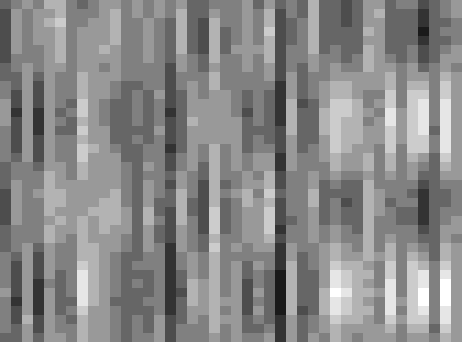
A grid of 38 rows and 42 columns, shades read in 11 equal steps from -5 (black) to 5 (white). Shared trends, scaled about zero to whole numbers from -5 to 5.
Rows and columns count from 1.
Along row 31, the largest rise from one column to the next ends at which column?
27
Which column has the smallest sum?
26
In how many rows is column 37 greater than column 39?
16
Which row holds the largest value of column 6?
3
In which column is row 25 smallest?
39
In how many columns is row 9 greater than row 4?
18
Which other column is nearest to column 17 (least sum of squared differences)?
29
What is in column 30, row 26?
0
